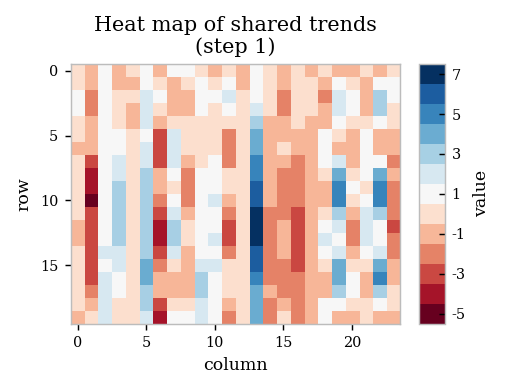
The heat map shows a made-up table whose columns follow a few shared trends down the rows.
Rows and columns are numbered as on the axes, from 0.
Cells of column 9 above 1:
5
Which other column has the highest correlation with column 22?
19
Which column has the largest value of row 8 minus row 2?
13
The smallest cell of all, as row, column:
10, 1
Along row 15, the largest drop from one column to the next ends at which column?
14
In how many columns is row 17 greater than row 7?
10
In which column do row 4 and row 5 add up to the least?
6
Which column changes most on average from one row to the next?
22
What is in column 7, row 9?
0
